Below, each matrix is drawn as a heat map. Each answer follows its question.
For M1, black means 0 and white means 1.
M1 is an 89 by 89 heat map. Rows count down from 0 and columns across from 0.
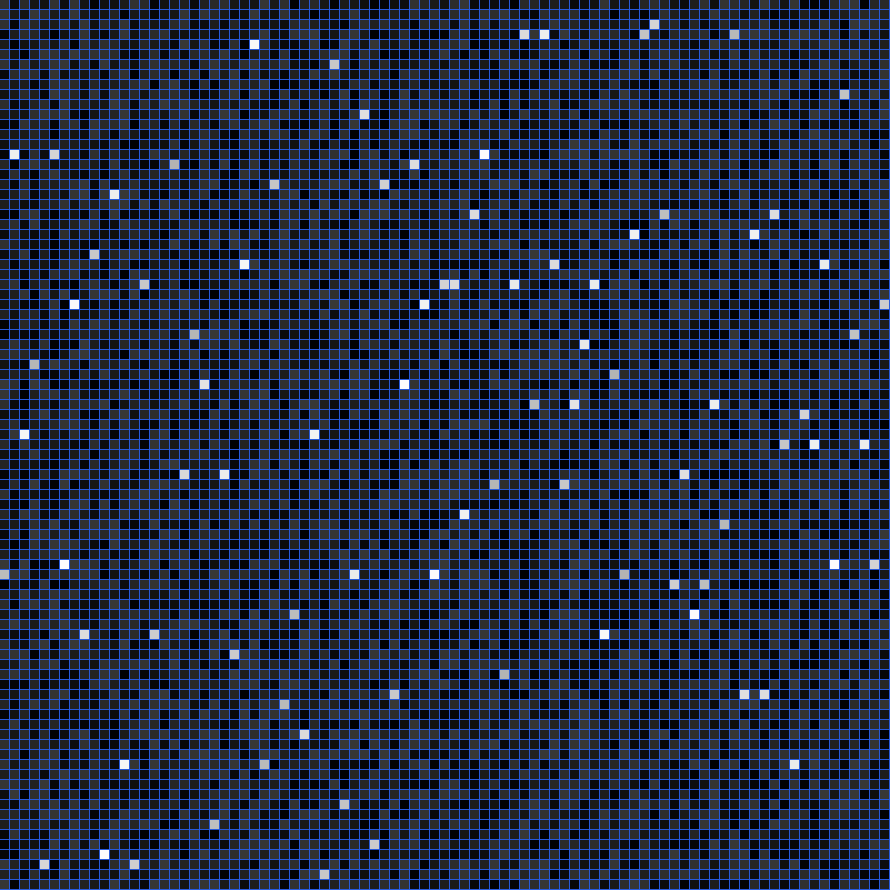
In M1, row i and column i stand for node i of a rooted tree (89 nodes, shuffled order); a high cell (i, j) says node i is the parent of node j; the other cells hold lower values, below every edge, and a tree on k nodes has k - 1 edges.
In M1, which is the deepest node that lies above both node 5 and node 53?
40
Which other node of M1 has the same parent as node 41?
17
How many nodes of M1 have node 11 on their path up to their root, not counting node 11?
11
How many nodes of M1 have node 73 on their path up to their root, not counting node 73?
4
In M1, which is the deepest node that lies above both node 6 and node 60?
63
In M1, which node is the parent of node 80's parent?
16
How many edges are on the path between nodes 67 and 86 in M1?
5
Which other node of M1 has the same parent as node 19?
85
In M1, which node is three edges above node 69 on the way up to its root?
84
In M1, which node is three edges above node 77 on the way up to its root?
26
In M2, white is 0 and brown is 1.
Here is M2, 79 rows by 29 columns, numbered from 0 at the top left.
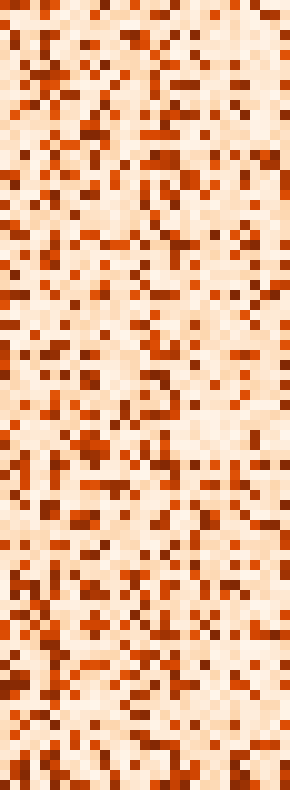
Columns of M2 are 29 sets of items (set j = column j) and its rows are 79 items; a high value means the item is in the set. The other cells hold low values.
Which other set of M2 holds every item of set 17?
5
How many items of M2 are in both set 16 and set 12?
7
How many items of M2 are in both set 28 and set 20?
2
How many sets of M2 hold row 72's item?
7
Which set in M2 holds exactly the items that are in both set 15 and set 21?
26
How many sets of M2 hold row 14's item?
4
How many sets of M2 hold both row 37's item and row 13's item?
5
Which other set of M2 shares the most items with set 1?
13
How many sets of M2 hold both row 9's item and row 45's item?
1
